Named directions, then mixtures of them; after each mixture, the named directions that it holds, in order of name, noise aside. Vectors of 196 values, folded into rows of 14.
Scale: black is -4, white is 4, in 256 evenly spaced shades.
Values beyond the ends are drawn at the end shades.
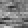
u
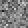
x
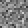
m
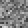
m, u.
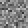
m, x.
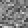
m, u.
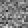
m, u, x.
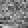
m, u, x.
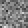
m, u, x.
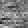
u.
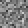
m.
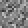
m, x.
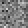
m, x.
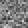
m, u, x.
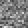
m, u, x.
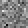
x.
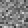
m, u.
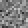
m, u, x.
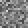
m.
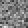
m, u, x.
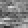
u.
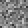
m.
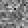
m, u, x.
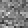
m, u, x.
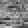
u.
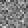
m, x.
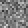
m, x.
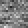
m, u, x.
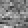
m, u.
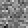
m, u, x.
